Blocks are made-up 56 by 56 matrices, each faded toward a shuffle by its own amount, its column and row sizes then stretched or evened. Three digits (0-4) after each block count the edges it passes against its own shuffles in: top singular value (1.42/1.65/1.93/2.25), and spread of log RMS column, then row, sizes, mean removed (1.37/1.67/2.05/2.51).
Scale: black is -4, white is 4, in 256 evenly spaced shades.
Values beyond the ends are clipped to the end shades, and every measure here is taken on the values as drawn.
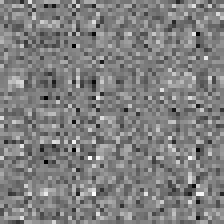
4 3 2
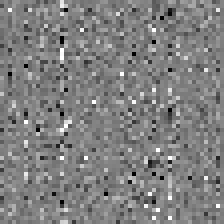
1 4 0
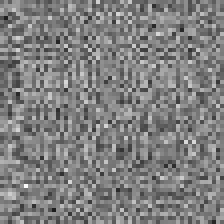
4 2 0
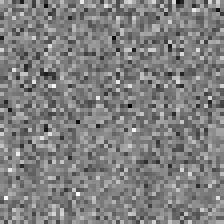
2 1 1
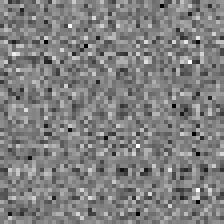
4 1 3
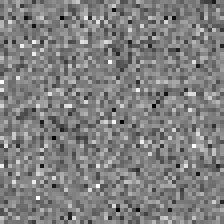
0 0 1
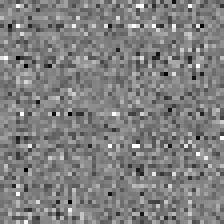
1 2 3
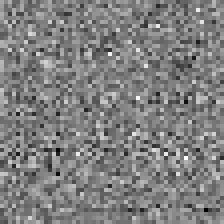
2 0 3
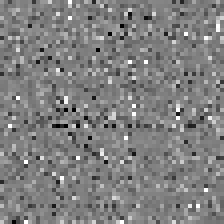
0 1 2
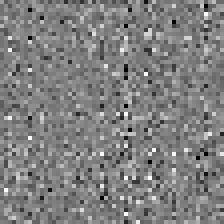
2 3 1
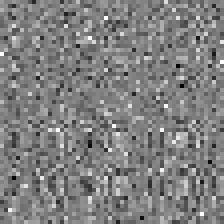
4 2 0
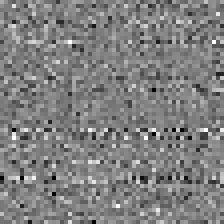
3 1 4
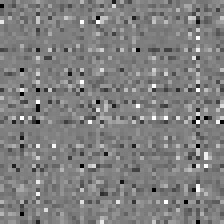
3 3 4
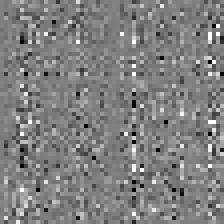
3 4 2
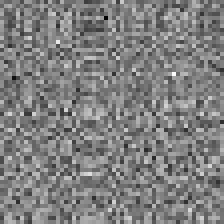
4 0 2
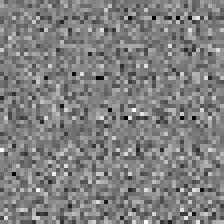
2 0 3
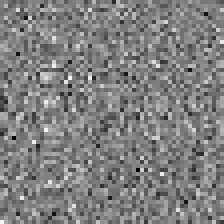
3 0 0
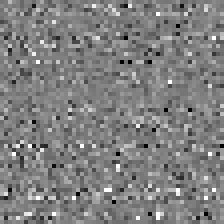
0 0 4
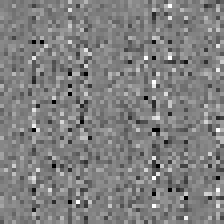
1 4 1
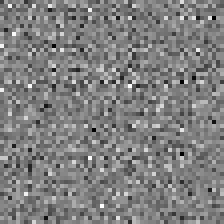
3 1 2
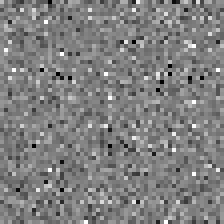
1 1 1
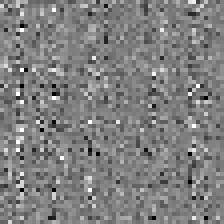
0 4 2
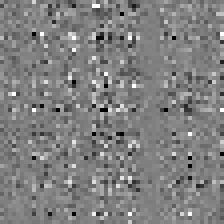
1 4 3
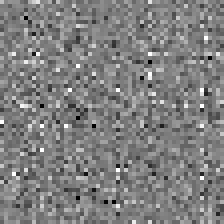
0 3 1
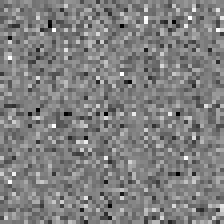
0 2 2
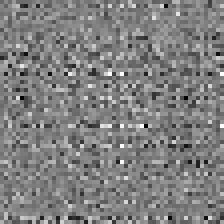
3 0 4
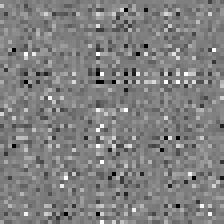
3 2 3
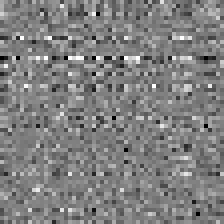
4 0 4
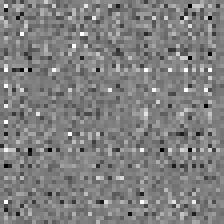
2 2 3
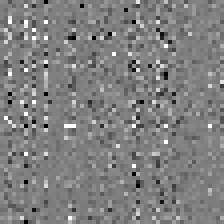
3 4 2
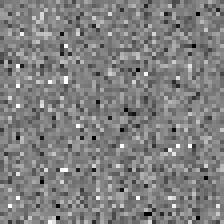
0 2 1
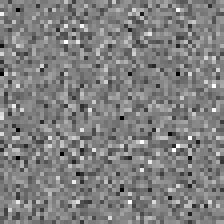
2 1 1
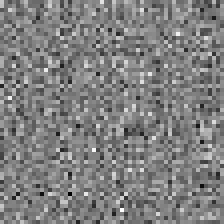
4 2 0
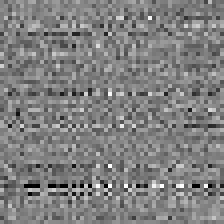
4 0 4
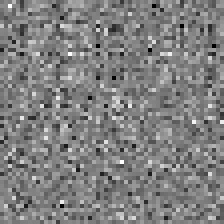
3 1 2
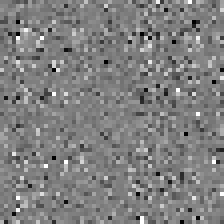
0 2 2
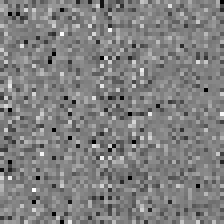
0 3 0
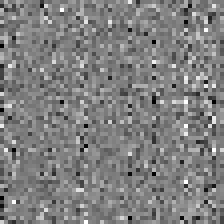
1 4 1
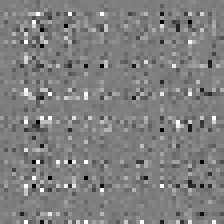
1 4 4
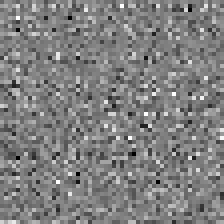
2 2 3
